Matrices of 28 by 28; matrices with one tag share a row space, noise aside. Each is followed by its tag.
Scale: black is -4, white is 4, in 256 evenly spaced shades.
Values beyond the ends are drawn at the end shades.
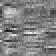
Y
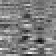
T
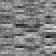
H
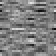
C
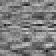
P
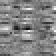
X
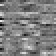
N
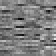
H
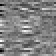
N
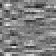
Y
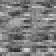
P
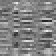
X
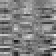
X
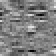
C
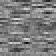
P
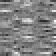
X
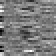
N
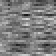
P
